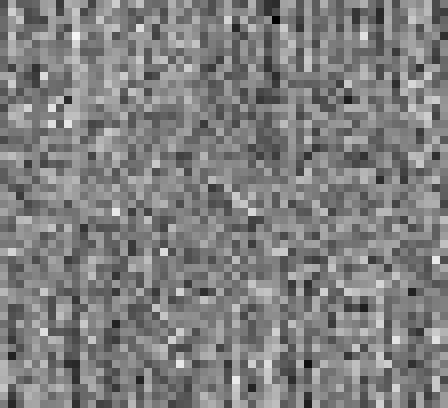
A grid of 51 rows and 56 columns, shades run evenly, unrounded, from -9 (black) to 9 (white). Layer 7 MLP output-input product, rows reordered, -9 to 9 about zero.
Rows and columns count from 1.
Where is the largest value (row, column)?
5, 10
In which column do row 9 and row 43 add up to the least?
2
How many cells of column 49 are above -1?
34
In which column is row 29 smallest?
11
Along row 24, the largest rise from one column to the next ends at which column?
29
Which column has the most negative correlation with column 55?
53
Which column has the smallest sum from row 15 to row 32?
17
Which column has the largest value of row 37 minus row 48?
18
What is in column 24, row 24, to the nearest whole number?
-2
